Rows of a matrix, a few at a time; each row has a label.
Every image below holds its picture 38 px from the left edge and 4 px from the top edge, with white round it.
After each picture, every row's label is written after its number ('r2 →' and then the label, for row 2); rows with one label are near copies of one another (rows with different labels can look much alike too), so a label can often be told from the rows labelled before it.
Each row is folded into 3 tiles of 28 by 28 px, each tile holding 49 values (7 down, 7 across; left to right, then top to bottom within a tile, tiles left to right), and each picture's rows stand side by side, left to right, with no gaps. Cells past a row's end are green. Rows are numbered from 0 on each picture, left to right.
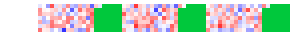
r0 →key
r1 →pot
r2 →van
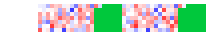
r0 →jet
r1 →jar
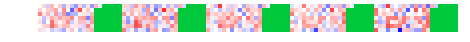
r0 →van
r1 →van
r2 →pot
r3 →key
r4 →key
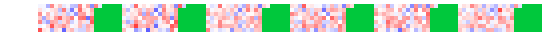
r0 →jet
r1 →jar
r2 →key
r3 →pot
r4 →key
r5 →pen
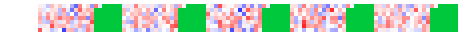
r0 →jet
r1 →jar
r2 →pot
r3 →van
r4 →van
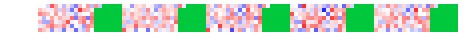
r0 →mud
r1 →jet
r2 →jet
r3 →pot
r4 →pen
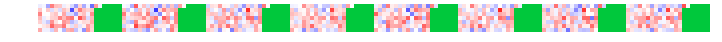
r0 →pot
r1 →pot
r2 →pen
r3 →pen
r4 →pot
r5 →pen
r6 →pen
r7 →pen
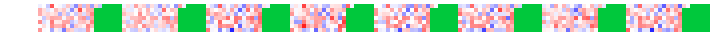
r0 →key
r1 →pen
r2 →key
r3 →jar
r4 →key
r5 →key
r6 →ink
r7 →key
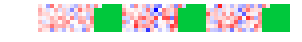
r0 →mud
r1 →ink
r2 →pot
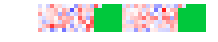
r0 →jar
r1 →pen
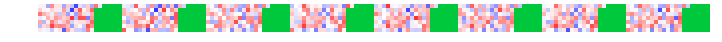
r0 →ink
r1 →key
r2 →mud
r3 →jar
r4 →pot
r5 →mud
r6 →jar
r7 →mud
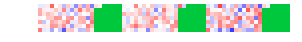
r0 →key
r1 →jar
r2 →key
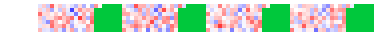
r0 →pot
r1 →mud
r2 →jar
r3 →jet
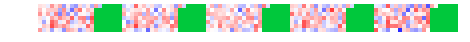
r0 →van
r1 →jar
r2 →ink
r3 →van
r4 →key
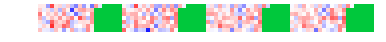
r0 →pot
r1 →key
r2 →ink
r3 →ink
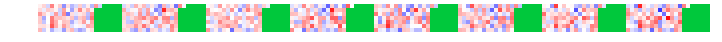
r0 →van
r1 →pen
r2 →key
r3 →pen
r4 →van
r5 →mud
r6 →pot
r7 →pot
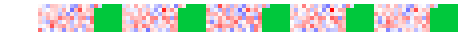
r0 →jet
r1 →pen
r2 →mud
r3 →pen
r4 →van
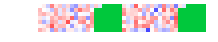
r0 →mud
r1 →key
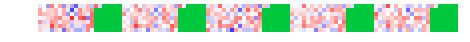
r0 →ink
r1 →jar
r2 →key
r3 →key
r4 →pot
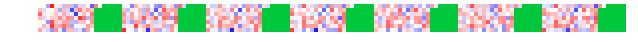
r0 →pot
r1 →jet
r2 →key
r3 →key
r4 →van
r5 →mud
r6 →key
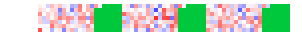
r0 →jet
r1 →ink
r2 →mud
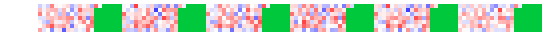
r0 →jar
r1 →pot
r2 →jar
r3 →van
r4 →pot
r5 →pen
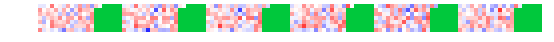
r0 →key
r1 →key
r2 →ink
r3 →jar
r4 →mud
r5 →pen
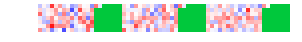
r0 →jar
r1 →jet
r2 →pen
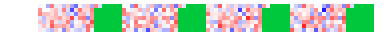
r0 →ink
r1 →key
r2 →pot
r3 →jet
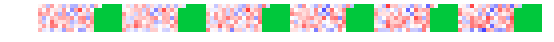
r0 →van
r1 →van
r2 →jet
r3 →ink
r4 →pot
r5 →key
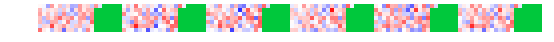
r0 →jet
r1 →jar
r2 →ink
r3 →pen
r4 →mud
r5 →jar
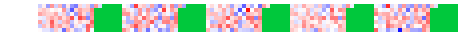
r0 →ink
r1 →mud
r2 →pen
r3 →pen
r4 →key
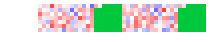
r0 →pot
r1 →van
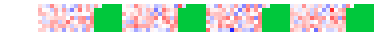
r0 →mud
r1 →jar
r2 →key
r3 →pen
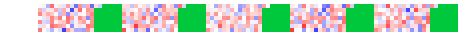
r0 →key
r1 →jet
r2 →jet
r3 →jet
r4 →mud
